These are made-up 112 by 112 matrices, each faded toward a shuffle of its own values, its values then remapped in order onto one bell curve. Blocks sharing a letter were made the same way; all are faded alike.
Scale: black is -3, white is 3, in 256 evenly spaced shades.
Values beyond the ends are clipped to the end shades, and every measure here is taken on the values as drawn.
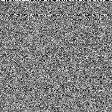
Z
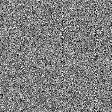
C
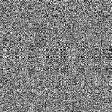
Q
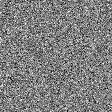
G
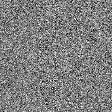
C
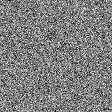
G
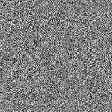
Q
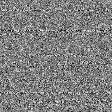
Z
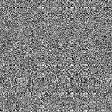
Q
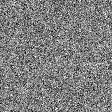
G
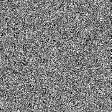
C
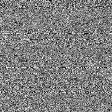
Z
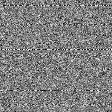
Z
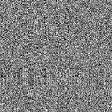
Q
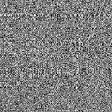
Q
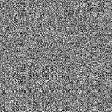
Q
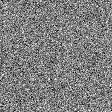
G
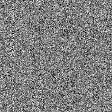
C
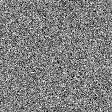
G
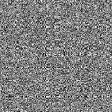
Q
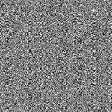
Q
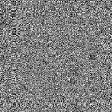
Q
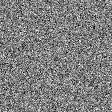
G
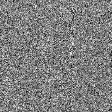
C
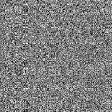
Q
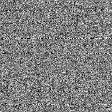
Z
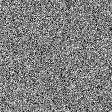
G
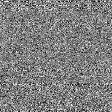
Z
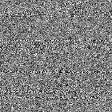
Z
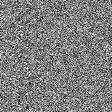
C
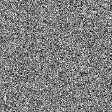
C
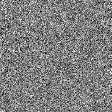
C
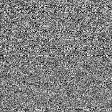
Z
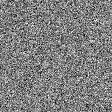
G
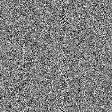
C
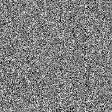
C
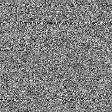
Z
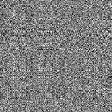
Q
